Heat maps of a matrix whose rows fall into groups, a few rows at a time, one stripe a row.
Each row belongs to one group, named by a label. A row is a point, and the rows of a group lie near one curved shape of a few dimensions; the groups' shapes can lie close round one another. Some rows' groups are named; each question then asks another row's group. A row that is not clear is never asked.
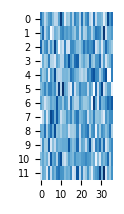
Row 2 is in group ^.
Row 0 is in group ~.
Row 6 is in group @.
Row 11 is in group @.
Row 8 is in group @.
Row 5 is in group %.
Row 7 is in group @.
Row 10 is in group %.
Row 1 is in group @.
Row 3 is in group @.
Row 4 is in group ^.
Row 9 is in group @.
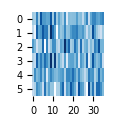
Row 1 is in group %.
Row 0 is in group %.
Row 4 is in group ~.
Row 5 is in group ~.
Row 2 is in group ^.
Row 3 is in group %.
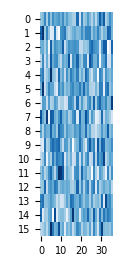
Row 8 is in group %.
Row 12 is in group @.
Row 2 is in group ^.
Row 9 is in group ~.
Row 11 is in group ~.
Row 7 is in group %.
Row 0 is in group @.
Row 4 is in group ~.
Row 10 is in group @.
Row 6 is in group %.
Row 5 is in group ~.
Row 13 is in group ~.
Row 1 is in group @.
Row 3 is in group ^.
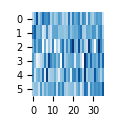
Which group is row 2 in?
~
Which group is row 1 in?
@
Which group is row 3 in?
@
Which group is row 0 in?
@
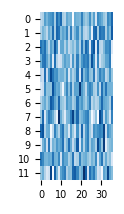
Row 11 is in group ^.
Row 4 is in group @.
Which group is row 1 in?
@
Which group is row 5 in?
~
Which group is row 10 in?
%
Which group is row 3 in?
@
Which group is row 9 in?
@
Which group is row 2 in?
@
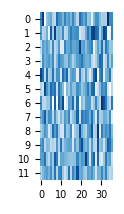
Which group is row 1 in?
^
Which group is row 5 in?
%
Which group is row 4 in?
%
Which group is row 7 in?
@
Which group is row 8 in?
~
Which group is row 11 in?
%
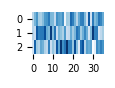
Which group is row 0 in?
~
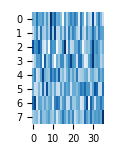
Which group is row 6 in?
%
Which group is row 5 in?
^
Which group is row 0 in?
%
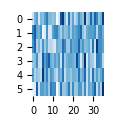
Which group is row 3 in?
@
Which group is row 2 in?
~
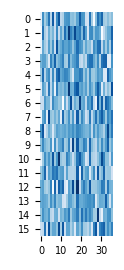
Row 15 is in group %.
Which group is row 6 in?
~
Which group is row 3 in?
^
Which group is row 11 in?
@
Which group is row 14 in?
@
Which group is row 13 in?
%
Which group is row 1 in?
@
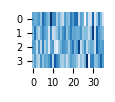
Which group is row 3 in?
%
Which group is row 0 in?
%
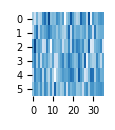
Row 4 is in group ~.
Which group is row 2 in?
@
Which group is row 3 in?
%
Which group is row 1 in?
@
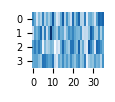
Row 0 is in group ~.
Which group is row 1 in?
~
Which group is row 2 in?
~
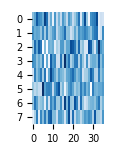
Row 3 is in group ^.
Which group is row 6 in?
^
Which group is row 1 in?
^
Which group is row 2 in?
~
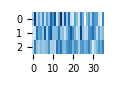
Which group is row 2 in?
@
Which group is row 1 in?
~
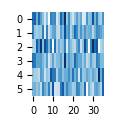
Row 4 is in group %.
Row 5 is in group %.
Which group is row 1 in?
^
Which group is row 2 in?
%
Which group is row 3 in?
^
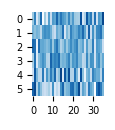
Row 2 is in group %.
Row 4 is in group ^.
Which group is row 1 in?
~
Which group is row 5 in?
~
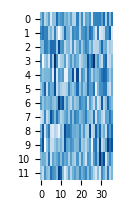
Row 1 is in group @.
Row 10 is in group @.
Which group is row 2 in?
%
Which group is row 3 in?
^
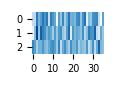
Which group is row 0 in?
%
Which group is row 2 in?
%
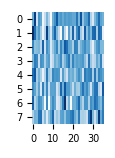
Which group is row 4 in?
@
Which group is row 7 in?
~
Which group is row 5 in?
^
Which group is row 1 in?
@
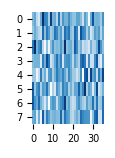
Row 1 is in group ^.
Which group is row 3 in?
^
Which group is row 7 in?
^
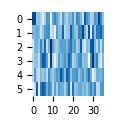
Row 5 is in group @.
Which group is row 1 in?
~
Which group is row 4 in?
@
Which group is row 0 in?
@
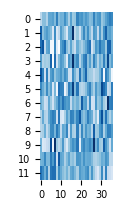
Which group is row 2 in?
@
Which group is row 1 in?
^
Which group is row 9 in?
^
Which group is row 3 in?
^
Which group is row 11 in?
%
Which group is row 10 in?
%
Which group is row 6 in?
%
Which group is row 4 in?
%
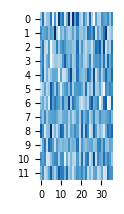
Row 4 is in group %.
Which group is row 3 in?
@
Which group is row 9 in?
@
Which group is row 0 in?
^
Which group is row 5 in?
@
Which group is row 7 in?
@
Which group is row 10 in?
@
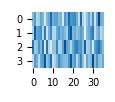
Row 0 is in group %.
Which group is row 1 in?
~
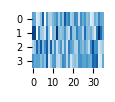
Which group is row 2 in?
%
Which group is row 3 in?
^
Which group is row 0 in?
^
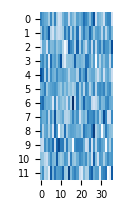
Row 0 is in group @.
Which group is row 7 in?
^
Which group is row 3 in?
%
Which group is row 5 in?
@
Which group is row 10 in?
@
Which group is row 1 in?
@
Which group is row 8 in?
^
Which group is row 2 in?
%
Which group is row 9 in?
~
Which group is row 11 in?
^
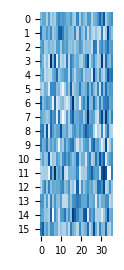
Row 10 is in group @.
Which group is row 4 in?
@
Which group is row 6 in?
^
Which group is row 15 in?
%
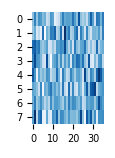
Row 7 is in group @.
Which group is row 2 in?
^
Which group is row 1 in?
^
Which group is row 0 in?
~
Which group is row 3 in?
@
